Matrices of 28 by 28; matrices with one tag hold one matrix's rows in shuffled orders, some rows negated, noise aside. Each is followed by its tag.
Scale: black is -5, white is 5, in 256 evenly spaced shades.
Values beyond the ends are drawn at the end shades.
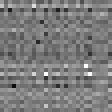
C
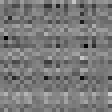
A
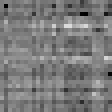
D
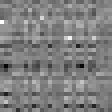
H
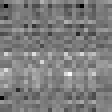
H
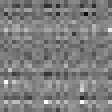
A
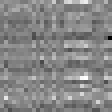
D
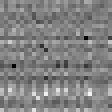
C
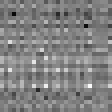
C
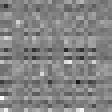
H
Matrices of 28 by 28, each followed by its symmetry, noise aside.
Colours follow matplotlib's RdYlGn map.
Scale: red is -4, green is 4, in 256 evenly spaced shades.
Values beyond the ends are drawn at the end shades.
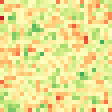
symmetric across the other diagonal.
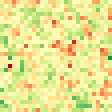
no symmetry.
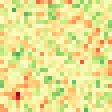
symmetric across the other diagonal.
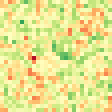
symmetric across the other diagonal.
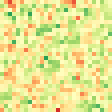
no symmetry.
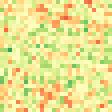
same after a half turn.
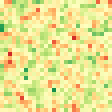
no symmetry.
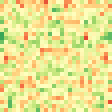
mirrored left to right.
